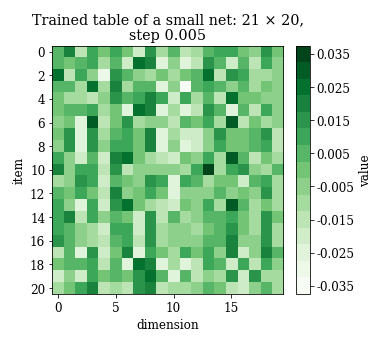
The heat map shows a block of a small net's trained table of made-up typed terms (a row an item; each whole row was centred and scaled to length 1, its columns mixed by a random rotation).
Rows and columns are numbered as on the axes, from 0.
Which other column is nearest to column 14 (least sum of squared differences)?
1
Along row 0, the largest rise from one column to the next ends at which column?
8
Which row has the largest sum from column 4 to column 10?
4
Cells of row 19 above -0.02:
16
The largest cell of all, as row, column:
10, 13
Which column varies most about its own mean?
15
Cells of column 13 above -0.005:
16
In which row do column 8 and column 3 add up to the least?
2
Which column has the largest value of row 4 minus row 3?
11
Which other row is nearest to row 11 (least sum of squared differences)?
12
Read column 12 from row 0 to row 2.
-0.01 -0.015 0.005
